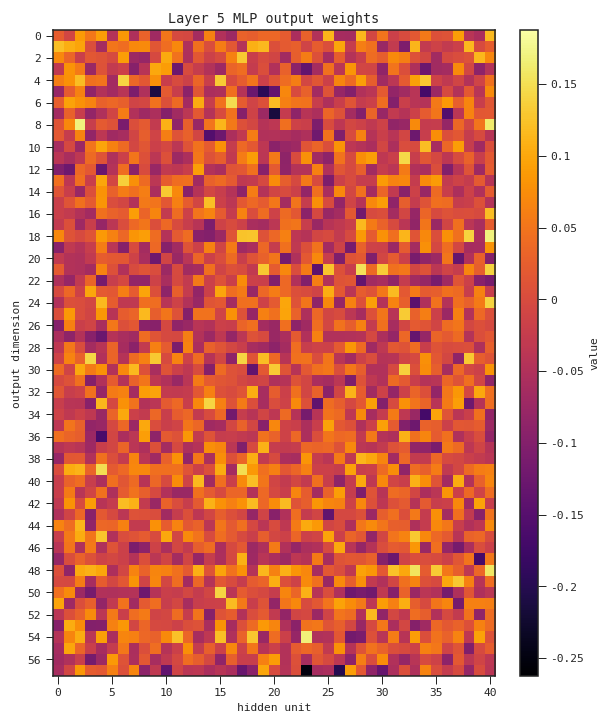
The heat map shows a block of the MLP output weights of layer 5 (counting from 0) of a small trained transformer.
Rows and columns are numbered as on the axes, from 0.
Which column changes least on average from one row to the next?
12
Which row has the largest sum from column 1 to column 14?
39
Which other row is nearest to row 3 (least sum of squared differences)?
28
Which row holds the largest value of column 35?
48
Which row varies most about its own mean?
57
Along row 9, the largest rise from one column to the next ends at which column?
25
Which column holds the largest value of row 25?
32
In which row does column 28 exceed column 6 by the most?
21
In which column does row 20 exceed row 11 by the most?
24
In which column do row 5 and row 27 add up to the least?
34
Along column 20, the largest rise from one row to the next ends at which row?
6
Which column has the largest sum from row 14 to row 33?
40
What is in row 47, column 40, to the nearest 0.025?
0.05
